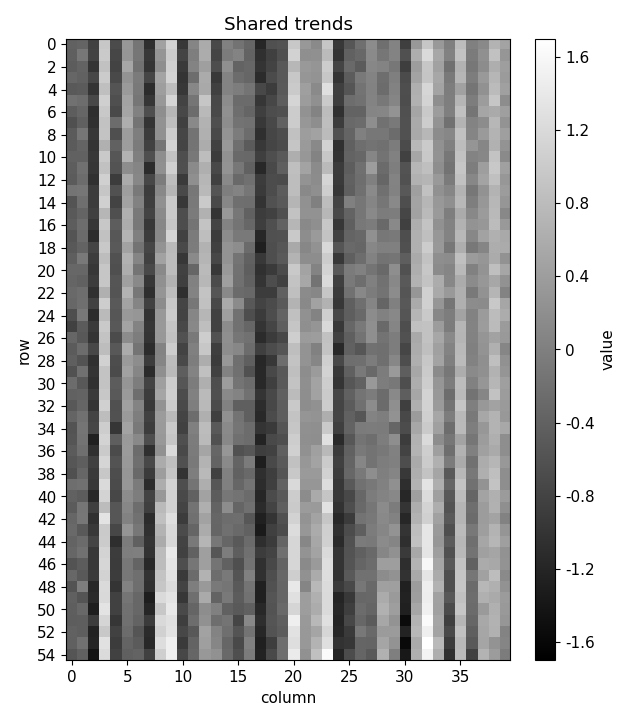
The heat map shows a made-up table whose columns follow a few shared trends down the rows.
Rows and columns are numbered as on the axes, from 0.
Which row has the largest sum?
5
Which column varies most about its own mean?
8
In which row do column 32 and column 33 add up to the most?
53
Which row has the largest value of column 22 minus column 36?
54
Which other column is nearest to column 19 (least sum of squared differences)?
0
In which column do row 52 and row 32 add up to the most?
32
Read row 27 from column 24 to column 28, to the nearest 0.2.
-1.2 -0.4 -0.6 -0.2 -0.2
